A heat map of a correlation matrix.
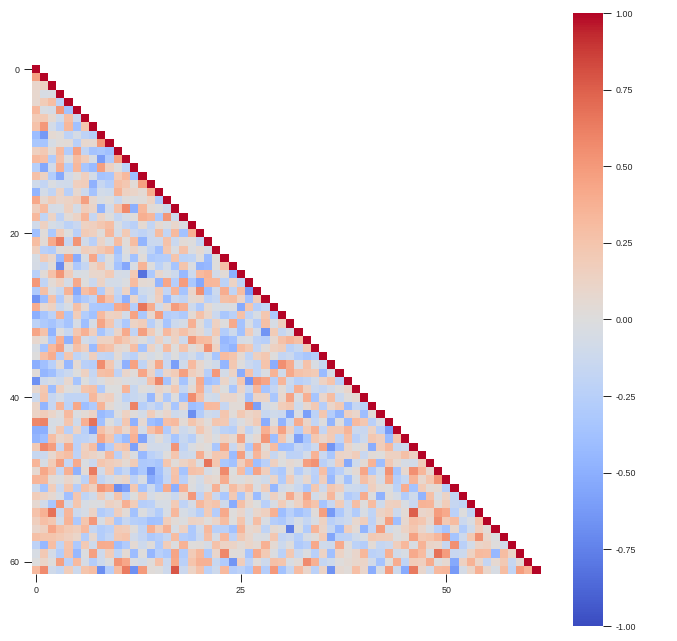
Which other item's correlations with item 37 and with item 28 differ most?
32
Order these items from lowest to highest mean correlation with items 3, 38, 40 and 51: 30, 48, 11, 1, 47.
11, 1, 48, 47, 30
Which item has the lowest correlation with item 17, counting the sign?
36
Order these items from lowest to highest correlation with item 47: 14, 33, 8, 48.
14, 33, 8, 48
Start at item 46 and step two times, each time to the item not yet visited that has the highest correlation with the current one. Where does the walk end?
2
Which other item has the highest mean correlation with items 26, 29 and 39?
0
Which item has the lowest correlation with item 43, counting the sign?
44
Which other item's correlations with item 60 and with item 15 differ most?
48
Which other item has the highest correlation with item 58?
51
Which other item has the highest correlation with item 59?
49
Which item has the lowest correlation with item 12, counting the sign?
61
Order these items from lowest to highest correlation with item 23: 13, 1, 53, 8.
8, 53, 13, 1
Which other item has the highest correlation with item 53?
3
